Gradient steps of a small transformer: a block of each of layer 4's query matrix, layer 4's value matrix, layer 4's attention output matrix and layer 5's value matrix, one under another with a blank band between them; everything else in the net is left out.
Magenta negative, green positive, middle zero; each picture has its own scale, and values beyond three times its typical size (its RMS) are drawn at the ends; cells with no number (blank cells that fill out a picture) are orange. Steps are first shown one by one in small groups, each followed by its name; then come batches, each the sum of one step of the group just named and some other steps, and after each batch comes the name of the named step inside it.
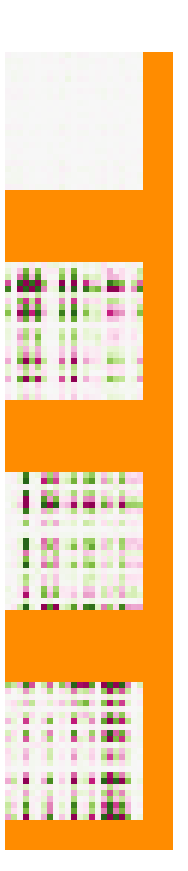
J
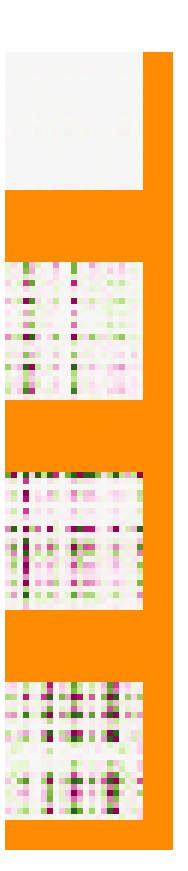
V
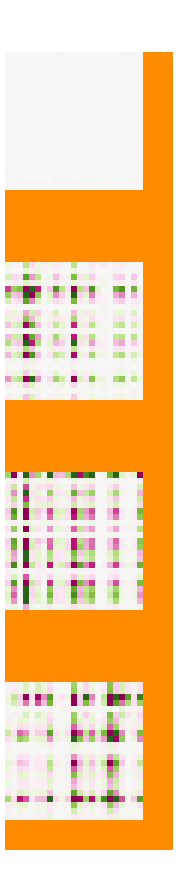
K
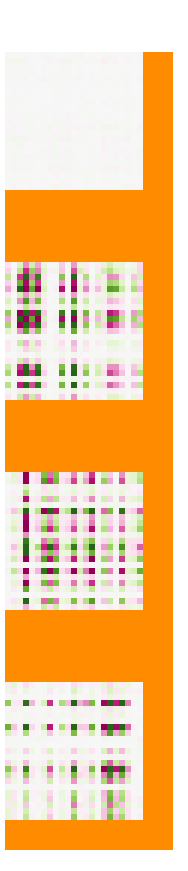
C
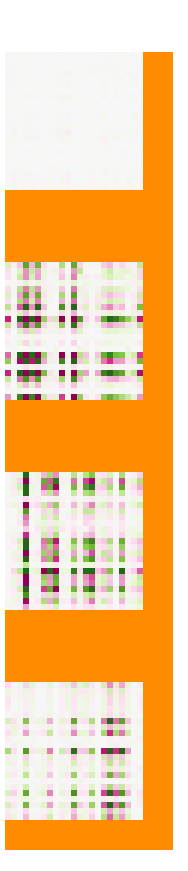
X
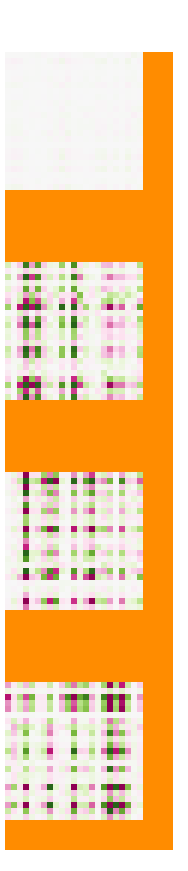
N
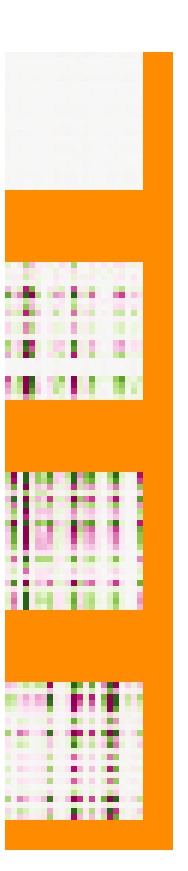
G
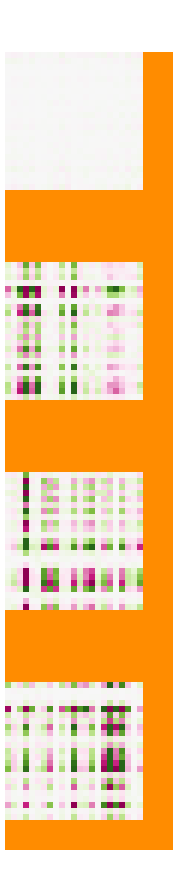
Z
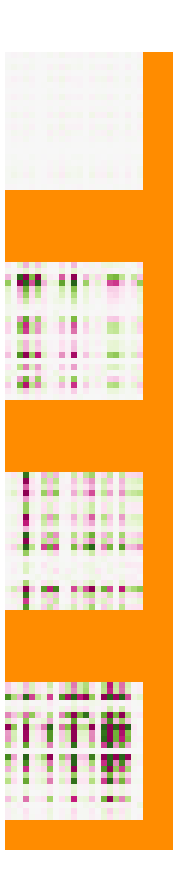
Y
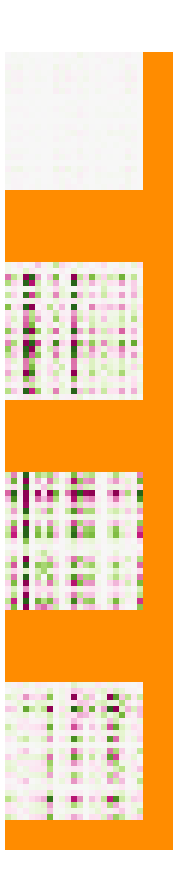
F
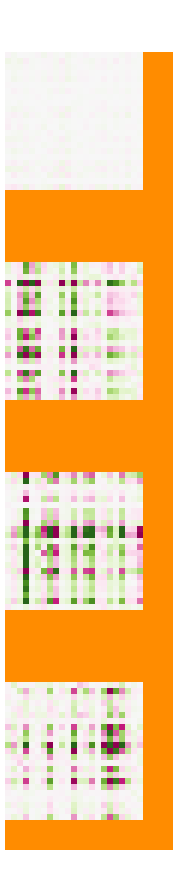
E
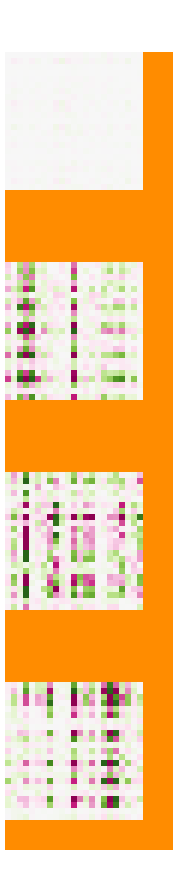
K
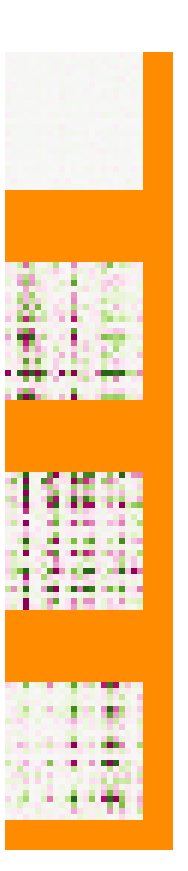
X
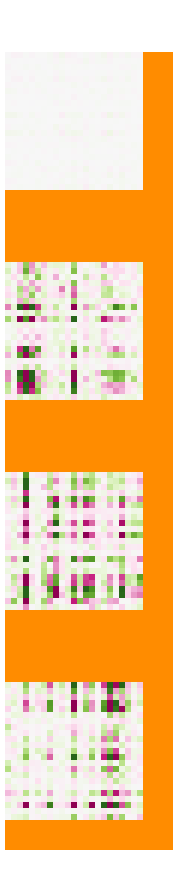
Z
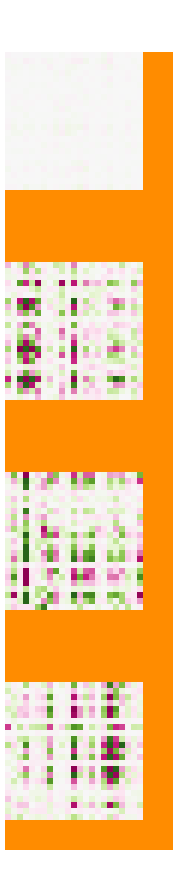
E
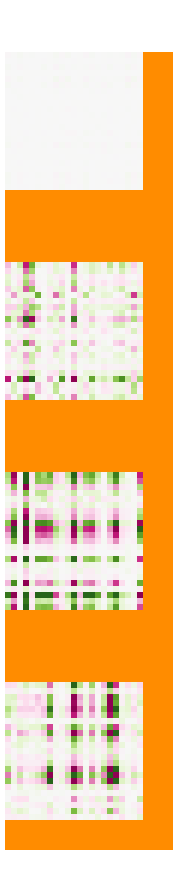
G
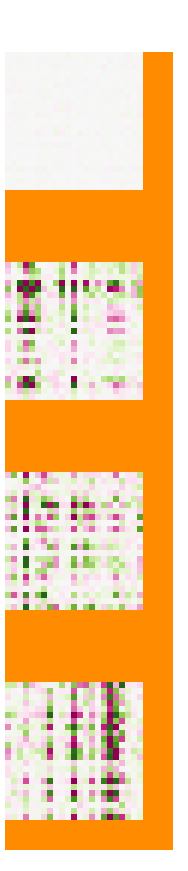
J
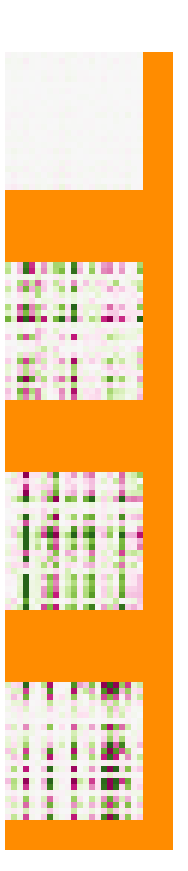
E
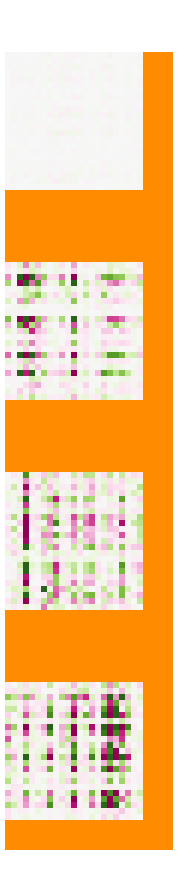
Y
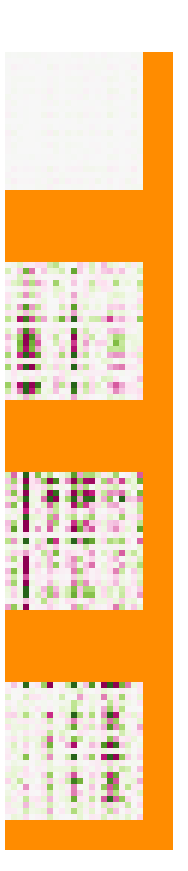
V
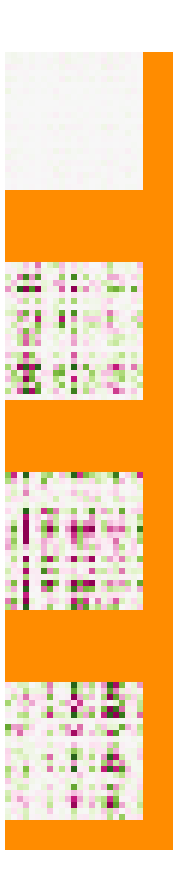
C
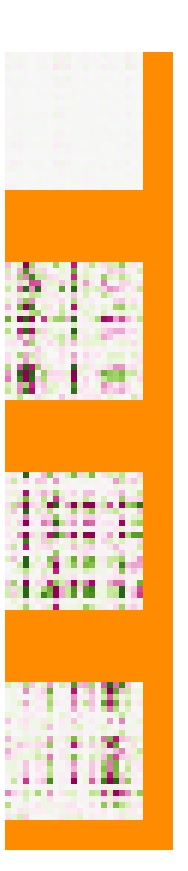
J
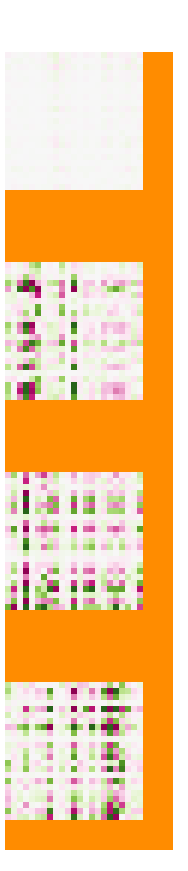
Z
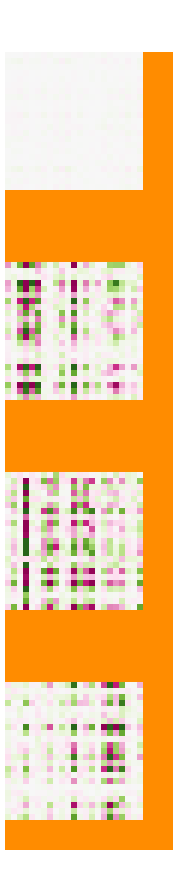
C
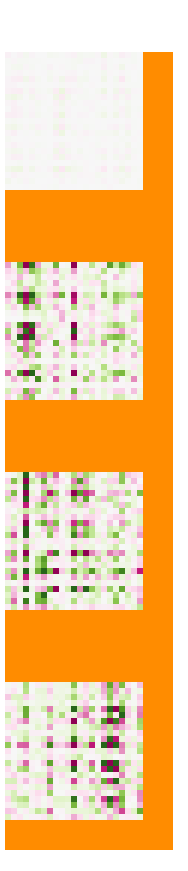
F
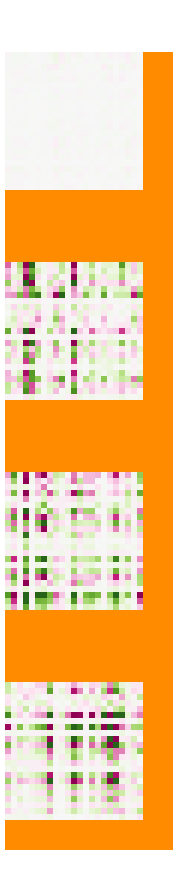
F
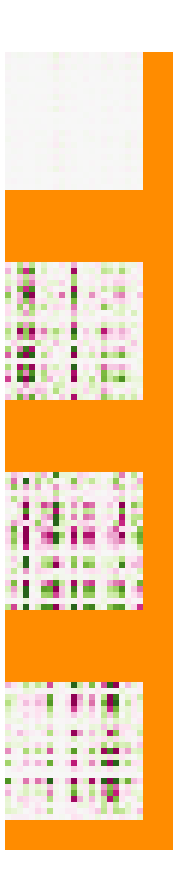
G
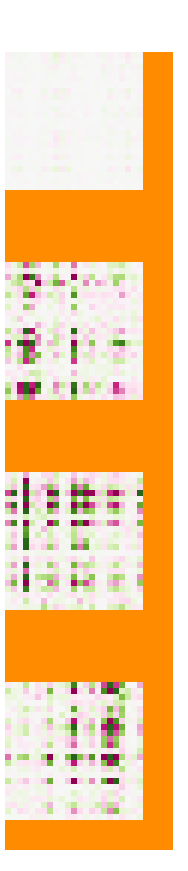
F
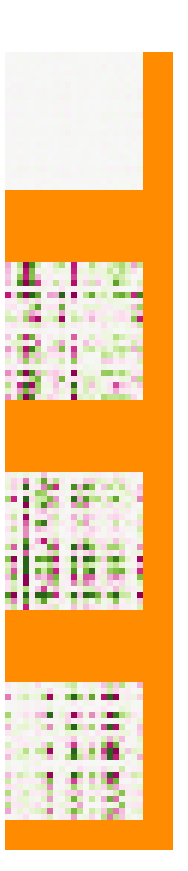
X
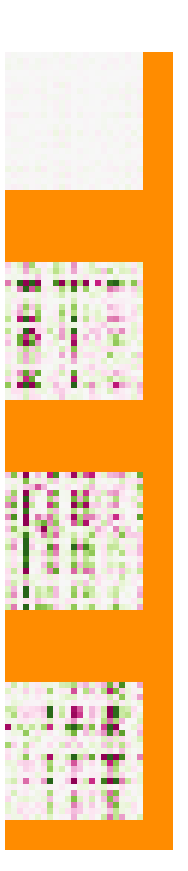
E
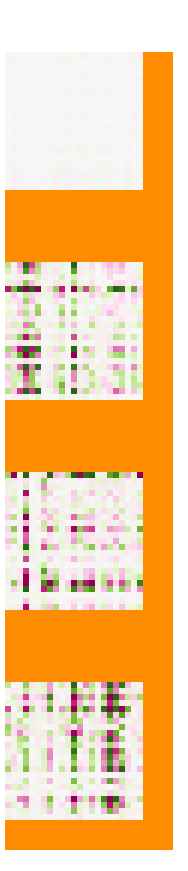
Z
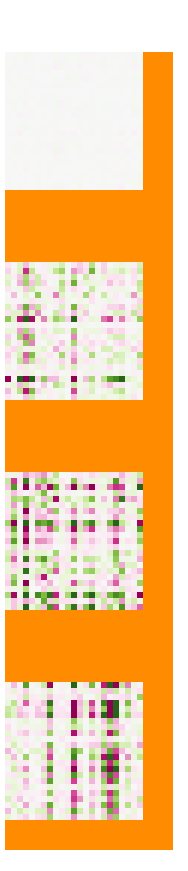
G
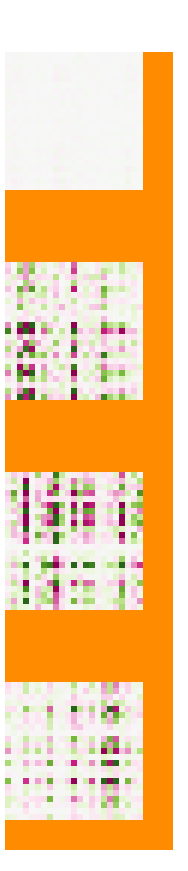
F
